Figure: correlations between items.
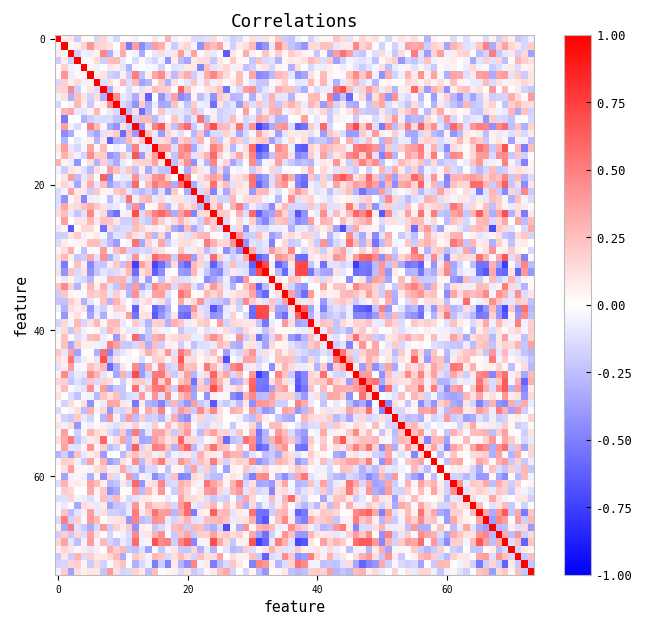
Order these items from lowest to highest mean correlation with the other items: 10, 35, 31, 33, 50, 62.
31, 50, 33, 10, 62, 35
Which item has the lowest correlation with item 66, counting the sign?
32
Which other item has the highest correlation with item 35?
19
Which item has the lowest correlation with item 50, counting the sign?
24
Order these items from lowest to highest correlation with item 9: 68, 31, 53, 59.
53, 68, 59, 31
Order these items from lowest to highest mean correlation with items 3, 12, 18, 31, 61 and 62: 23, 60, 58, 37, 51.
37, 60, 58, 51, 23
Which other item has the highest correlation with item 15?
69
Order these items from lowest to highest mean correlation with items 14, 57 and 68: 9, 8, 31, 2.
8, 2, 9, 31
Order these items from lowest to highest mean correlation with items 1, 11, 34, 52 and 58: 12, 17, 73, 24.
73, 17, 12, 24
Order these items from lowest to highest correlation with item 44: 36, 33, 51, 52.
52, 33, 51, 36
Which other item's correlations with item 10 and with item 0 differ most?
13
